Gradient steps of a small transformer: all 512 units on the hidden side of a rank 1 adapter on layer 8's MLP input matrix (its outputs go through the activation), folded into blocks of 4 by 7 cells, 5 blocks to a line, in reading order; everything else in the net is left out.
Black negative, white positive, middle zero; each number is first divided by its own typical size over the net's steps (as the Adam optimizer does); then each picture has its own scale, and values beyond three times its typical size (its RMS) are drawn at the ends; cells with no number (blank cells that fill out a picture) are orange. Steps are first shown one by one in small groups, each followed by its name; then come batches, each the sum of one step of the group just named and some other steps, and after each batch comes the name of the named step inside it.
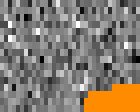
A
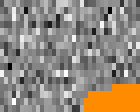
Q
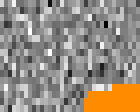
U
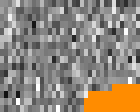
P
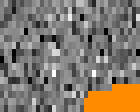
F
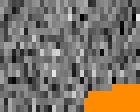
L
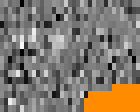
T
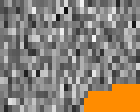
T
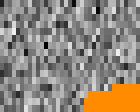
P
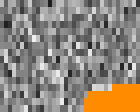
U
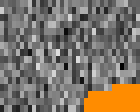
L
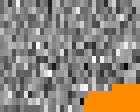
A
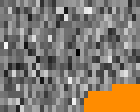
T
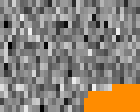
U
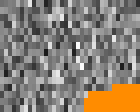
P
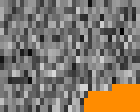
L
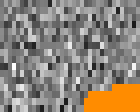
U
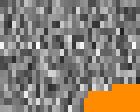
L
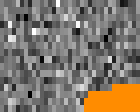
A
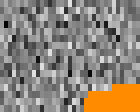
U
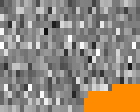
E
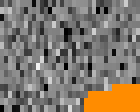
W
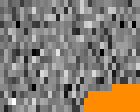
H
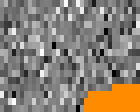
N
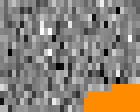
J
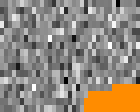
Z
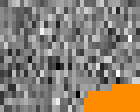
J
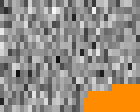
E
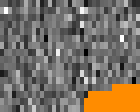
W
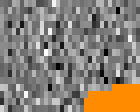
J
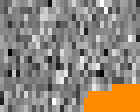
J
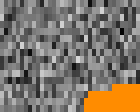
N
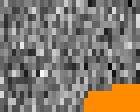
N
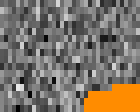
W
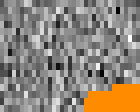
J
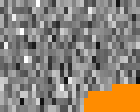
Z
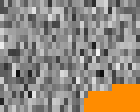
E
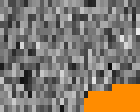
N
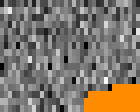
W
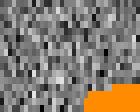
W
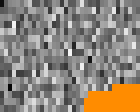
E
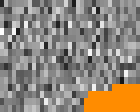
E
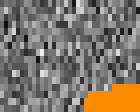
N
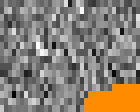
N
